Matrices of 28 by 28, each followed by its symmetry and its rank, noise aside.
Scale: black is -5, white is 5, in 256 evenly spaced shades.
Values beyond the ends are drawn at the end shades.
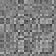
symmetric, rank two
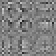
symmetric, rank two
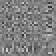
antisymmetric, rank four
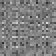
no symmetry, rank three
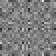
symmetric, rank three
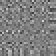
antisymmetric, rank four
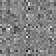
antisymmetric, rank four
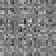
antisymmetric, rank four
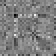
symmetric, rank three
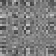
no symmetry, rank two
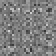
no symmetry, rank four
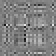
no symmetry, rank two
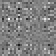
antisymmetric, rank two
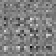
no symmetry, rank two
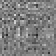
no symmetry, rank three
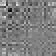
symmetric, rank three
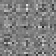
no symmetry, rank three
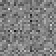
symmetric, rank three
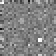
symmetric, rank three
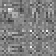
symmetric, rank four
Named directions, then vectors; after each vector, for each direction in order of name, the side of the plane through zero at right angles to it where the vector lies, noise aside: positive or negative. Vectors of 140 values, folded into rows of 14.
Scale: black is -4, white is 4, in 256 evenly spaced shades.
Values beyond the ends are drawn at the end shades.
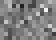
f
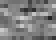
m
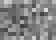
positive, negative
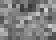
positive, positive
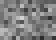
negative, positive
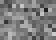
negative, positive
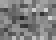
positive, negative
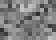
negative, negative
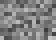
positive, negative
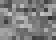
negative, positive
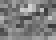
negative, negative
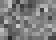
positive, positive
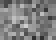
negative, positive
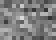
negative, positive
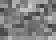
negative, negative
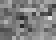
positive, negative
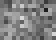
negative, positive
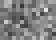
positive, negative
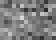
negative, positive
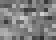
negative, positive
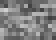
positive, positive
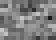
positive, positive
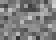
positive, positive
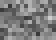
negative, negative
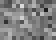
negative, positive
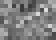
positive, positive
